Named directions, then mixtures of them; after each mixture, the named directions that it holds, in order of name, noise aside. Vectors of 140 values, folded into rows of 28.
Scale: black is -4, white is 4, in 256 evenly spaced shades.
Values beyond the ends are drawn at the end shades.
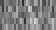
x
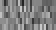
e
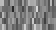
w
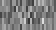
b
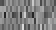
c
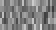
c, w.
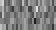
b, w, x.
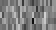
c, e, w.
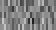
b, e.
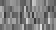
c, e, w.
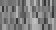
w, x.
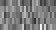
c, e.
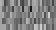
e, w.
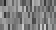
c, e.
